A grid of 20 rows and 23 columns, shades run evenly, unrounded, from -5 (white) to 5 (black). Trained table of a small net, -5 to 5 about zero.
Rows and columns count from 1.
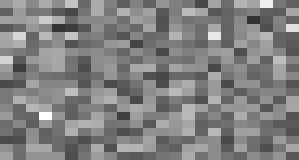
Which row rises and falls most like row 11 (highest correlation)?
17
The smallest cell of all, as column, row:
4, 15
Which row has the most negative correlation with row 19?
12
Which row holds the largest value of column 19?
7
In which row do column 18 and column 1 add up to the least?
8
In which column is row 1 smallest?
21
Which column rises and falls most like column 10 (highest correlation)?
23
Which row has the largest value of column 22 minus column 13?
16
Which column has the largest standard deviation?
6
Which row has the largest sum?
18
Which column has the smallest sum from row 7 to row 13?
5
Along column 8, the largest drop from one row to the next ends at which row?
19
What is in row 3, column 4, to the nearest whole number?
-3
